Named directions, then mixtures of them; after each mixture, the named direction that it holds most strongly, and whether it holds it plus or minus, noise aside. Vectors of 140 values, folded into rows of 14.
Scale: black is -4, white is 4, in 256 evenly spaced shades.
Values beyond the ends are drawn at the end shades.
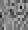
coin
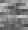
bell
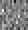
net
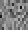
coin, plus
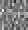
net, plus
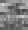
bell, plus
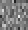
net, plus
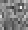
coin, minus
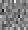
net, minus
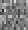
net, minus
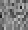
coin, plus
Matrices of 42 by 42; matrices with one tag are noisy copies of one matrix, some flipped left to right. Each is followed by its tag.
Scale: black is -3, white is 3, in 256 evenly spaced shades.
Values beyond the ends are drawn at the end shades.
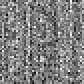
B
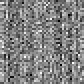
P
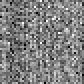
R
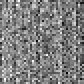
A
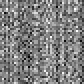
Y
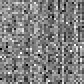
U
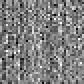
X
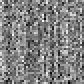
B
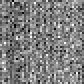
R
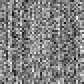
P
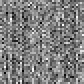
P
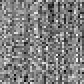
U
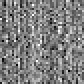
X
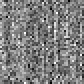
B
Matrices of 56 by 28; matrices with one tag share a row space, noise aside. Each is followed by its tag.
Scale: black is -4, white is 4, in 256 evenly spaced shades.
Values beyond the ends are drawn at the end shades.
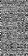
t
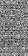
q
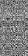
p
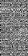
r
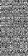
r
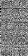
r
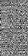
r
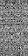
q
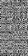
r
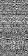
p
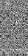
p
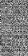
r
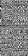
r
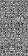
q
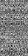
q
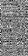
t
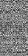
p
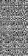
p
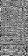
t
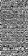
t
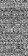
q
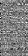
t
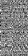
r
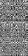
p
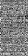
t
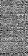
t
